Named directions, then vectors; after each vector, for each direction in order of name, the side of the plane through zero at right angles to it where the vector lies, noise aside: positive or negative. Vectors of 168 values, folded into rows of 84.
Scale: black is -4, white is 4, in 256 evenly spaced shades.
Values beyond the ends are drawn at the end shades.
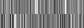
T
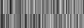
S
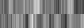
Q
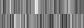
positive, negative, positive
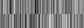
negative, positive, negative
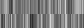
negative, positive, positive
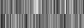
positive, positive, positive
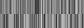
negative, positive, negative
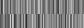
positive, positive, negative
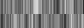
positive, positive, positive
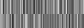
negative, negative, positive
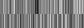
negative, positive, negative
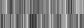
negative, positive, positive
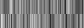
positive, negative, negative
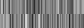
negative, negative, positive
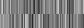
negative, negative, positive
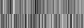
negative, positive, negative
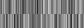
negative, positive, negative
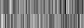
positive, negative, negative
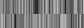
negative, negative, negative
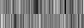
negative, negative, negative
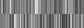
positive, negative, positive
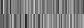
positive, positive, negative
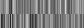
negative, positive, positive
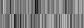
negative, positive, negative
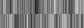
negative, positive, negative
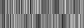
positive, positive, positive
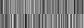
positive, positive, negative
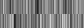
negative, positive, negative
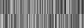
positive, negative, negative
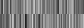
positive, positive, negative
